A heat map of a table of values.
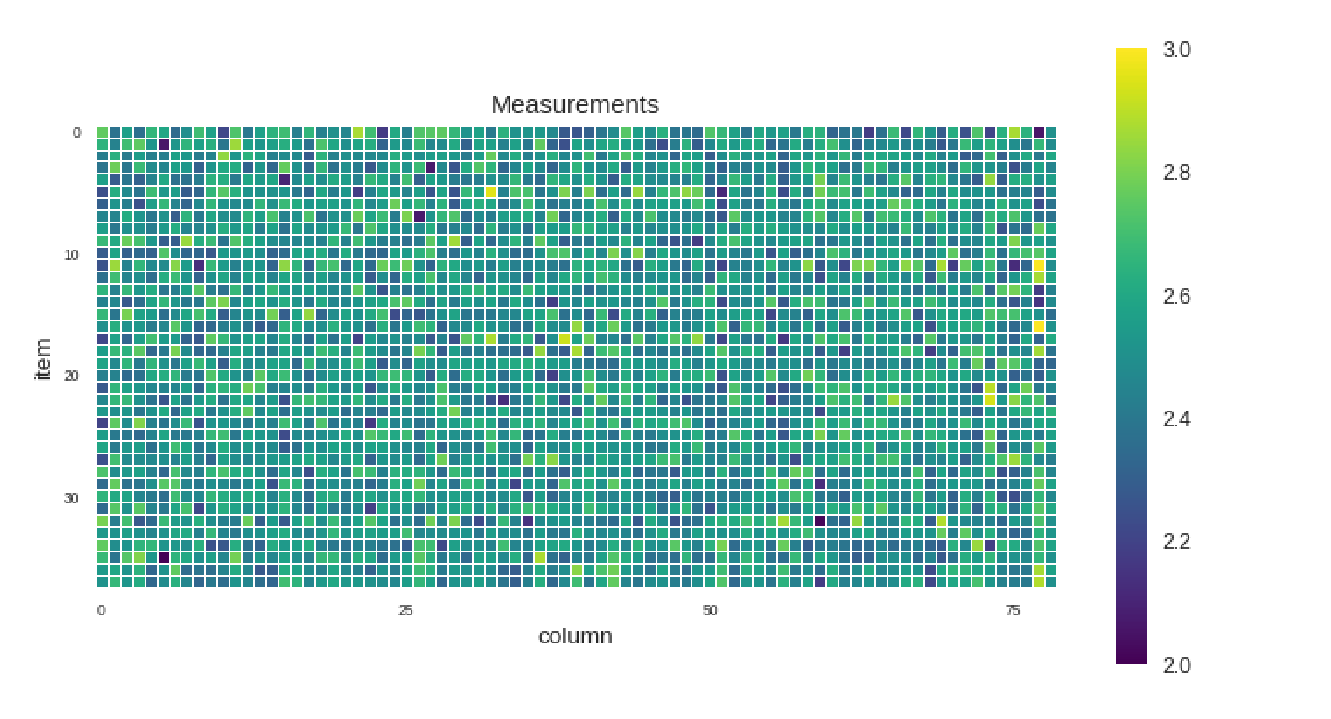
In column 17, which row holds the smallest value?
28
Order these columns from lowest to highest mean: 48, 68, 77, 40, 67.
68, 48, 67, 40, 77
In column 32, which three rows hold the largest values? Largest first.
5, 17, 2
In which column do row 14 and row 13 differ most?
75
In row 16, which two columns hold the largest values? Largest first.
77, 39
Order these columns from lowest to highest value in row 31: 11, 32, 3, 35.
11, 32, 35, 3
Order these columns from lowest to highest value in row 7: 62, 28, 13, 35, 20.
20, 13, 35, 28, 62
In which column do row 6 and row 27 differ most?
37
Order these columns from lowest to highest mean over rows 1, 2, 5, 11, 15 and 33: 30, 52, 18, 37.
30, 37, 52, 18
